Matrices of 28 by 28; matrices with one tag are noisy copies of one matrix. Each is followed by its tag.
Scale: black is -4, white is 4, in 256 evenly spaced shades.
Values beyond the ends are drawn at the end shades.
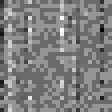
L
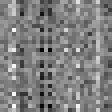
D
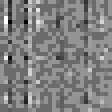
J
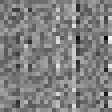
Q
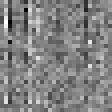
J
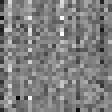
L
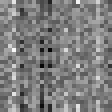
D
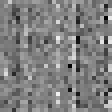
Q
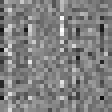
L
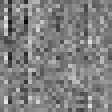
J
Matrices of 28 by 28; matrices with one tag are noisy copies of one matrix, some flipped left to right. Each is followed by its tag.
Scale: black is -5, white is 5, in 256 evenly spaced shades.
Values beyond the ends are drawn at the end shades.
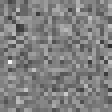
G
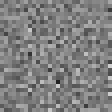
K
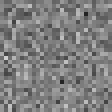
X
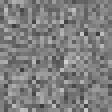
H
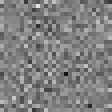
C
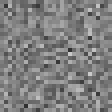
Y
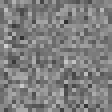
H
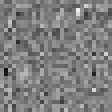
X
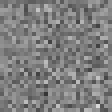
H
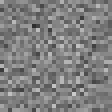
K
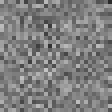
C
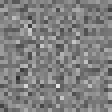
K
